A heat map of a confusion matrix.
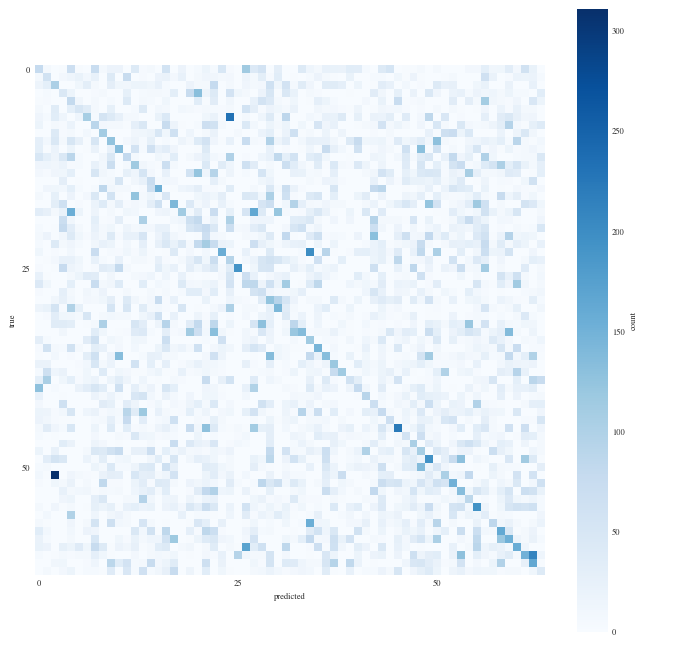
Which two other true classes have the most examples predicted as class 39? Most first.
62, 59
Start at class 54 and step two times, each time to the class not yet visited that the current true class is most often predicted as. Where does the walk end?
20
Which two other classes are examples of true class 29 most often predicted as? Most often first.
30, 15
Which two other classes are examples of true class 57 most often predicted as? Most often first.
34, 50
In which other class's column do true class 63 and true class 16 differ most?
12
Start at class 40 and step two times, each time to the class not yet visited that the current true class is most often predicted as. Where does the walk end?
26
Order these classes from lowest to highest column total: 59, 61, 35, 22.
61, 35, 59, 22
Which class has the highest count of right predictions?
45
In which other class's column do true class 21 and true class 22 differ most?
42
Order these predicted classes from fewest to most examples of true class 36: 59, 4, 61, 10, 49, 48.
4, 61, 48, 59, 49, 10
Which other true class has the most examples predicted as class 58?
59
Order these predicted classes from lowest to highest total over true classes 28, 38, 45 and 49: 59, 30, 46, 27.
30, 46, 59, 27
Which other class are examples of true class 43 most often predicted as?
13
